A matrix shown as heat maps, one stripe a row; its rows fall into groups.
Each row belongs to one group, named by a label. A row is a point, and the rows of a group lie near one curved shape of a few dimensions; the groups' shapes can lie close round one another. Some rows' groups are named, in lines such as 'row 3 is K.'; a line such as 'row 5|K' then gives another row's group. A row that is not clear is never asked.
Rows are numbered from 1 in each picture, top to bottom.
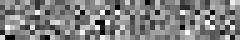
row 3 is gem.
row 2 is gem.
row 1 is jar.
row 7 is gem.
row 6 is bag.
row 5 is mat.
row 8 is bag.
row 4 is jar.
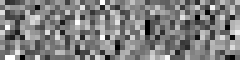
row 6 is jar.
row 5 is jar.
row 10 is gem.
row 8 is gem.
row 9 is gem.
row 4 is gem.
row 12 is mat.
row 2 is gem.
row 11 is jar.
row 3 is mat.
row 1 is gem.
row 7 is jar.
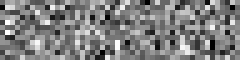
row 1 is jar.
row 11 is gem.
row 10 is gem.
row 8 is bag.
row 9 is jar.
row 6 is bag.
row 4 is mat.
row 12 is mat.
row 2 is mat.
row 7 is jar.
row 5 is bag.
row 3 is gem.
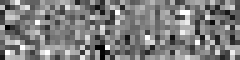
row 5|gem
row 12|gem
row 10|mat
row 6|bag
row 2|mat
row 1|jar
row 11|bag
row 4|mat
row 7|gem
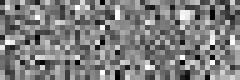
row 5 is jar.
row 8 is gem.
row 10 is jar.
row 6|gem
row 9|bag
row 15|gem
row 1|gem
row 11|gem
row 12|bag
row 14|jar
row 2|jar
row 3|gem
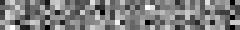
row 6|mat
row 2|jar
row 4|mat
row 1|mat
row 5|jar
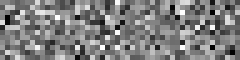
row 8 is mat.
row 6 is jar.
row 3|bag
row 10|gem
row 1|gem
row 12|jar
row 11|mat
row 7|gem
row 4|jar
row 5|mat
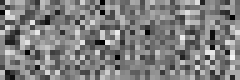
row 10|bag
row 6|bag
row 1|gem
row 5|bag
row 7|jar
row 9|mat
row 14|gem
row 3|gem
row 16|bag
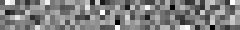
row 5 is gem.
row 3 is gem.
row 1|bag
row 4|jar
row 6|gem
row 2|jar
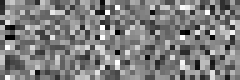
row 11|gem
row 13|jar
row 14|gem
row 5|bag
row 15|bag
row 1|gem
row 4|mat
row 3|mat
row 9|mat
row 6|gem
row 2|gem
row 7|gem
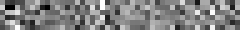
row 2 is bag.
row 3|jar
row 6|jar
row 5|mat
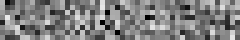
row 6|mat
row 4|jar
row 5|gem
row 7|gem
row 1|bag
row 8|mat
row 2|gem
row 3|mat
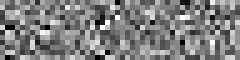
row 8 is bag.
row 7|bag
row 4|gem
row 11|mat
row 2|mat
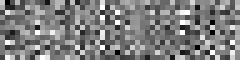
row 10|gem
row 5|gem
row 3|gem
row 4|gem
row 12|bag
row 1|bag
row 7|bag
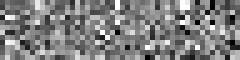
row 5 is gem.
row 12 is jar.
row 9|mat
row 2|gem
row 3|mat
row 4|mat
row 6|bag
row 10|jar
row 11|bag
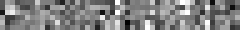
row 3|gem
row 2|mat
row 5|jar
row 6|jar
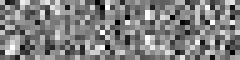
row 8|jar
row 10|mat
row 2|mat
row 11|mat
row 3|jar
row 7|gem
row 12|bag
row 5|gem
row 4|jar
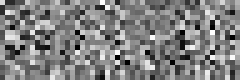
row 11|jar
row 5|bag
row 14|jar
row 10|bag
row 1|gem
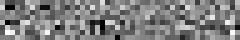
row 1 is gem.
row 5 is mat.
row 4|bag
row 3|mat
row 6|gem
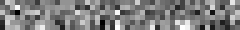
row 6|gem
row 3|jar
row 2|jar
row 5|gem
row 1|bag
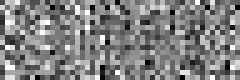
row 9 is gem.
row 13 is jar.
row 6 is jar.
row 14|bag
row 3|jar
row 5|bag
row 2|mat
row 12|gem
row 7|bag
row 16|bag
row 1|jar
